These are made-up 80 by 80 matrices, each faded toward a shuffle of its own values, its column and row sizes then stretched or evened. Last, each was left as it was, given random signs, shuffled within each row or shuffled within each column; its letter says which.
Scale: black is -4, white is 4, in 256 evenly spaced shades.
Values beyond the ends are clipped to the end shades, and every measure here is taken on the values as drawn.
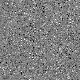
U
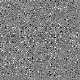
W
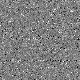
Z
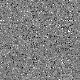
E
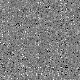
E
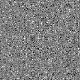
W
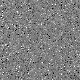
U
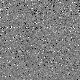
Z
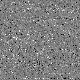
Z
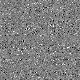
Z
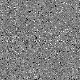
E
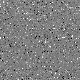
Z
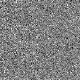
E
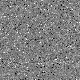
Z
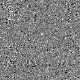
E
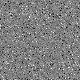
Z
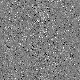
U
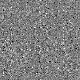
W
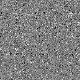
E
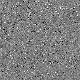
Z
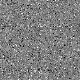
E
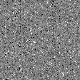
U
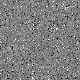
E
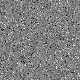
U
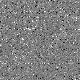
Z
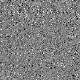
W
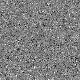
Z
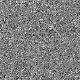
E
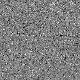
Z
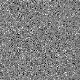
W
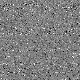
Z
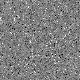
U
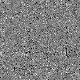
E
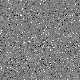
Z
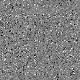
W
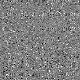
W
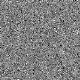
E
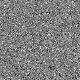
Z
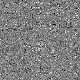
W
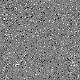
E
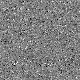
Z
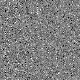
U
